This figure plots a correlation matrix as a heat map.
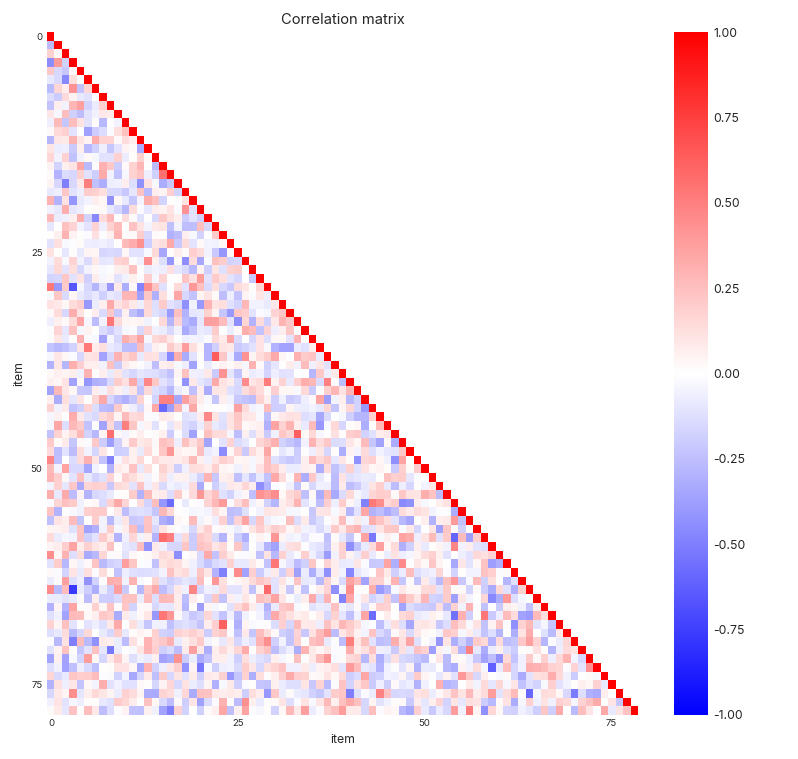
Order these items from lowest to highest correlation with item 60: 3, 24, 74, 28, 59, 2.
28, 3, 74, 24, 59, 2
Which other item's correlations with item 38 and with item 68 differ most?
64
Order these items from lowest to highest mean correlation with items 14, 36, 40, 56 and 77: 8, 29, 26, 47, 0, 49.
8, 0, 47, 49, 29, 26
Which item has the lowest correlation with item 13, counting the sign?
59
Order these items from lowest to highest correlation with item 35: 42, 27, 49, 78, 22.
27, 78, 42, 22, 49
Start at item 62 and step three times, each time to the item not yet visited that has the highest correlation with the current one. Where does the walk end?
54
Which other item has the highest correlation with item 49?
0
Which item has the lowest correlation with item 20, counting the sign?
73
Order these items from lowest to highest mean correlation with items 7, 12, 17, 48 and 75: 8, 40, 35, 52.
40, 35, 8, 52
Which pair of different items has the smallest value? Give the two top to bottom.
3, 64
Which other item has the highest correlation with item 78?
56
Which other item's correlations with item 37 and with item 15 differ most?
16
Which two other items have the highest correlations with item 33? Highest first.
46, 8
